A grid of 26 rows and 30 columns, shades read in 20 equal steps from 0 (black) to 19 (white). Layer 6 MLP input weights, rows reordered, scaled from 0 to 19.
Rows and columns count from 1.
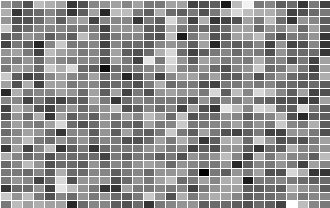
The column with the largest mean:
16
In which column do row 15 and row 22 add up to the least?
19
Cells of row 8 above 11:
7
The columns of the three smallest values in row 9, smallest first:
10, 29, 21
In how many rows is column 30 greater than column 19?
12
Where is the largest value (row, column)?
26, 27
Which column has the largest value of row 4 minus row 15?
1
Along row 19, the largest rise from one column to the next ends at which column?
2
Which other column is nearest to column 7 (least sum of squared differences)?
8
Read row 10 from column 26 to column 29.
11 8 7 6
